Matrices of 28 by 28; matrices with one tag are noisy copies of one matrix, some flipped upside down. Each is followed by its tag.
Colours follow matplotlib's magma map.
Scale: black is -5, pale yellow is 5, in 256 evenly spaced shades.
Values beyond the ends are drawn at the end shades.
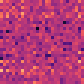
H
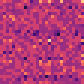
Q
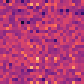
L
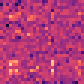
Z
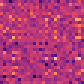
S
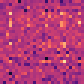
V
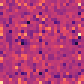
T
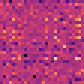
S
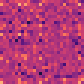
T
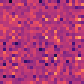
S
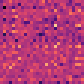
S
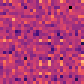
Q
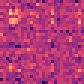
Z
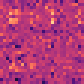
Z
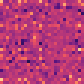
T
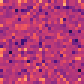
T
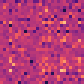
V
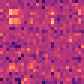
Z
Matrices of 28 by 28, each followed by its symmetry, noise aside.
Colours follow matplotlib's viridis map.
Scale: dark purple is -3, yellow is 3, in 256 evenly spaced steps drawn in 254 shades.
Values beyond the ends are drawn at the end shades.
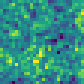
antisymmetric.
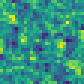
same after a half turn.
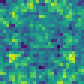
mirrored left to right.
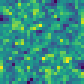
same after a half turn.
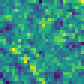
symmetric across the other diagonal.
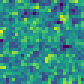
no symmetry.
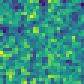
no symmetry.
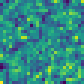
symmetric.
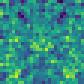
mirrored left to right.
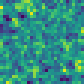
antisymmetric.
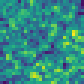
symmetric.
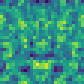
mirrored left to right.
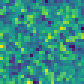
antisymmetric.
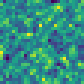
antisymmetric.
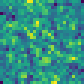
same after a half turn.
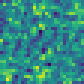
same after a half turn.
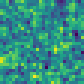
antisymmetric.
